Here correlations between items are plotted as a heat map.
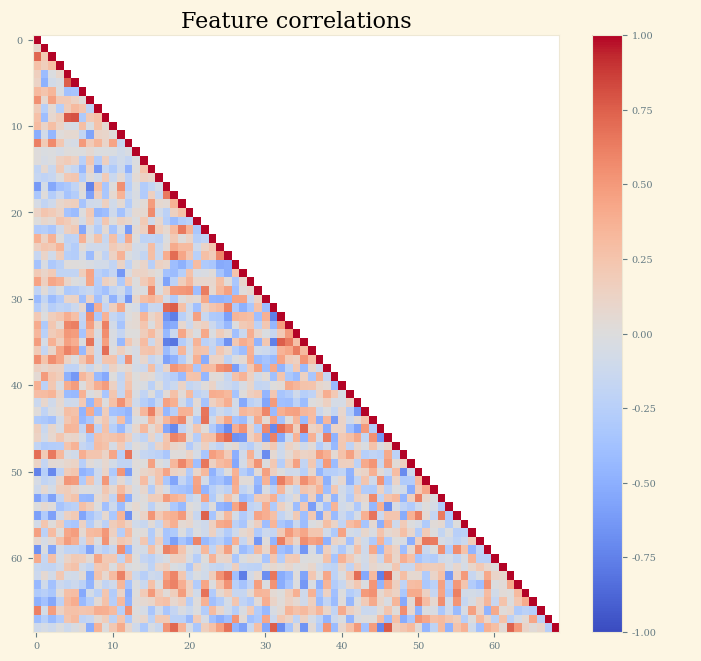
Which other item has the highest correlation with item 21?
58
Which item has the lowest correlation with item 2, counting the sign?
50
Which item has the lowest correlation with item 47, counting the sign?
39
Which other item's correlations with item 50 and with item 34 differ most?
0
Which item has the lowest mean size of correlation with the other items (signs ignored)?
13
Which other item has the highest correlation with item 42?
62
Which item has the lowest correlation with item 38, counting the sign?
26
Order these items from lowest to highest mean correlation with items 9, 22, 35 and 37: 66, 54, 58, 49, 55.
54, 55, 49, 66, 58
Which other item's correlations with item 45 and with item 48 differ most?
30
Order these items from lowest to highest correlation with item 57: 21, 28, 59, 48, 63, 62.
59, 63, 62, 21, 28, 48
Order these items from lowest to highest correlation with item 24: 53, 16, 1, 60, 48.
16, 53, 60, 1, 48
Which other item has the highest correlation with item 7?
35
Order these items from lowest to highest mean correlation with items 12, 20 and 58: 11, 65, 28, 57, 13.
65, 11, 13, 57, 28
